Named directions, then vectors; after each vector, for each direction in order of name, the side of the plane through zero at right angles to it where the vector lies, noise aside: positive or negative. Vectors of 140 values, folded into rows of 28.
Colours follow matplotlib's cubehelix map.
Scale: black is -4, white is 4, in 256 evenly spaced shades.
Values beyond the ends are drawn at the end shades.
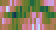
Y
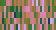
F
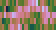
positive, negative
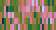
positive, negative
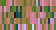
positive, positive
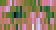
positive, positive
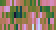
positive, positive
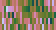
negative, positive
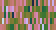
negative, positive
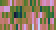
positive, positive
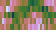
negative, positive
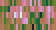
negative, negative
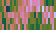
positive, negative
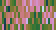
positive, negative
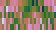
negative, positive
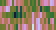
positive, positive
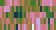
positive, positive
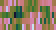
positive, positive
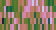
positive, negative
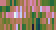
negative, negative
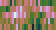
negative, negative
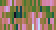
positive, positive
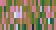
negative, negative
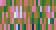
negative, negative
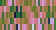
positive, positive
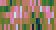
negative, negative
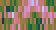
positive, negative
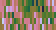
negative, positive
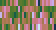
positive, positive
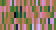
positive, positive
